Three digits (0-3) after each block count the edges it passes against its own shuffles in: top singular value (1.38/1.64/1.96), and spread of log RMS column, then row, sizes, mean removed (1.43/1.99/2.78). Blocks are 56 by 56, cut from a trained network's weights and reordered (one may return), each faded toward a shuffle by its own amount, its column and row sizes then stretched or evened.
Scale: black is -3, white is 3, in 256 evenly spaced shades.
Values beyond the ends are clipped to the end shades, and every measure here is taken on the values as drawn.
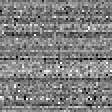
3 0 2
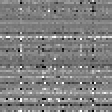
3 1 3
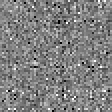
0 1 1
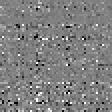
0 2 3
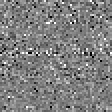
0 0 2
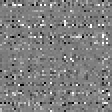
1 2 3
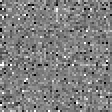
0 1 2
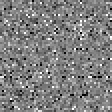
0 0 2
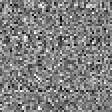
2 0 1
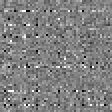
1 1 2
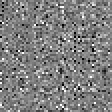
2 2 1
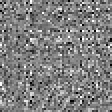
2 2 2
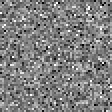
1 0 0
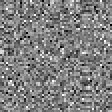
3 0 0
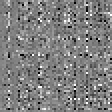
2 3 2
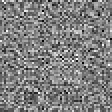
3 0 1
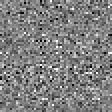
1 0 2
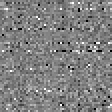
1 1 2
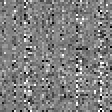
0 3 1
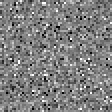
0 1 1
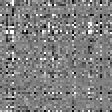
2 3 3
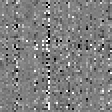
1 3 1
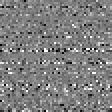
1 0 3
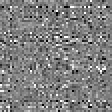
3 2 2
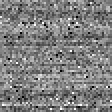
2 0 1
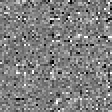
1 2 2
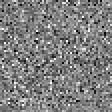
1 0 1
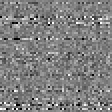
0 1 3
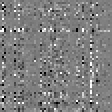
2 3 2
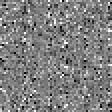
0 2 0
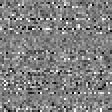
1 0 3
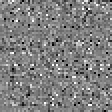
0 1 2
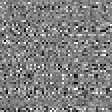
3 1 3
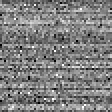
3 0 1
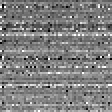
3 0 3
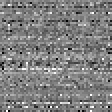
2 0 3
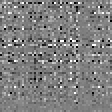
2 2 3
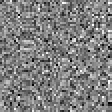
2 1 0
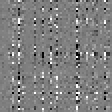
3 3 2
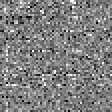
1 0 2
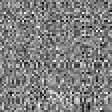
3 0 2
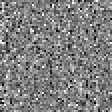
0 1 0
